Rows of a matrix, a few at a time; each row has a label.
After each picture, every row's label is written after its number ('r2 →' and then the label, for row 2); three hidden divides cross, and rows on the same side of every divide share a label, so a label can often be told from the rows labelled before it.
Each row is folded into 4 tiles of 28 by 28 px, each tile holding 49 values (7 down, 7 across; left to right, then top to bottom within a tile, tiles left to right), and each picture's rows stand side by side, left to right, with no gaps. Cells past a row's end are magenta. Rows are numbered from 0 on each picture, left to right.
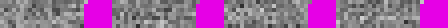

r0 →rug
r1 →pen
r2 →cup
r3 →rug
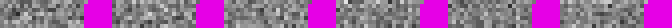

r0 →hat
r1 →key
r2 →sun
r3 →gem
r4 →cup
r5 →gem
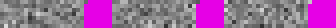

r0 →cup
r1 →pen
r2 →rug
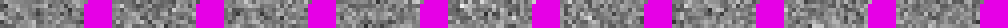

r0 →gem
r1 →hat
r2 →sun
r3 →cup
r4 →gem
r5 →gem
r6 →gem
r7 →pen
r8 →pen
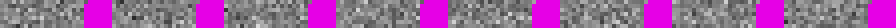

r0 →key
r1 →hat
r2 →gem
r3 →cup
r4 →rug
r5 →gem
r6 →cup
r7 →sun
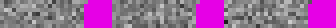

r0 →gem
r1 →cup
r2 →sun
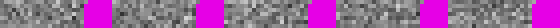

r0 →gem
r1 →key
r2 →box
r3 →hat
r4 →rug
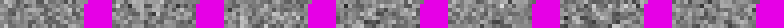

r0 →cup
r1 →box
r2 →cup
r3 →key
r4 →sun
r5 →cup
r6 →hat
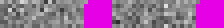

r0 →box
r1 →sun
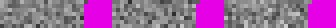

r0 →key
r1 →pen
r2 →box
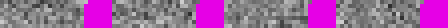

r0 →rug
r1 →pen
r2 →hat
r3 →cup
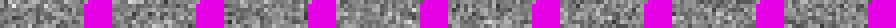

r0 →gem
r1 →box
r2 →gem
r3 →hat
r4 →rug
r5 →cup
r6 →rug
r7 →key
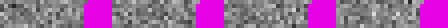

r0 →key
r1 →box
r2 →key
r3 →cup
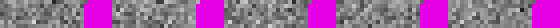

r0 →gem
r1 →key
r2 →gem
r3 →sun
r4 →key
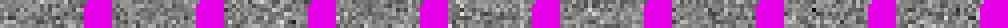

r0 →sun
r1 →pen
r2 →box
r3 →pen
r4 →gem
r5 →cup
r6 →sun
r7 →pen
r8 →pen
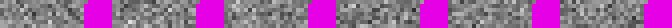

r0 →pen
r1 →hat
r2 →sun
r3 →box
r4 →gem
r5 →gem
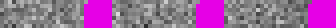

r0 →box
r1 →cup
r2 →box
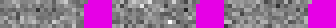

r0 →gem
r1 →box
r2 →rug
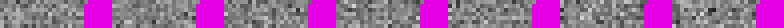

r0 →hat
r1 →hat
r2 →key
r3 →pen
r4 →rug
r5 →sun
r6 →gem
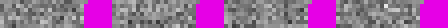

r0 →rug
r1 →key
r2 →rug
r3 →cup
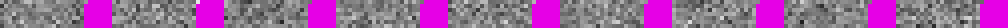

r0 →box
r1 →rug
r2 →hat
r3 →cup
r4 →box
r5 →box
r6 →hat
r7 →box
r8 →rug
